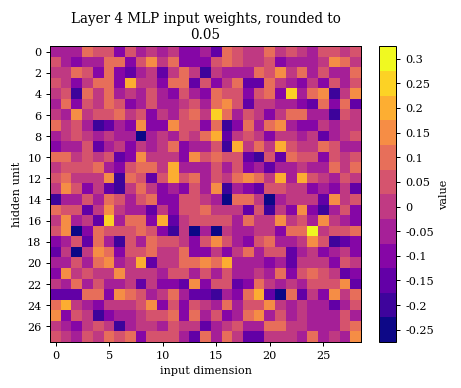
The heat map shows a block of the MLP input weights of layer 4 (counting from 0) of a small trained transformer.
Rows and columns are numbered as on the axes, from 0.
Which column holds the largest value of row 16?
5
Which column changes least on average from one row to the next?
12
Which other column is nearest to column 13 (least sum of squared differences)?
2
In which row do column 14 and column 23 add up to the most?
15
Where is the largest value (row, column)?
17, 24
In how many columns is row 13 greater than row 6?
6
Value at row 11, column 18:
-0.1
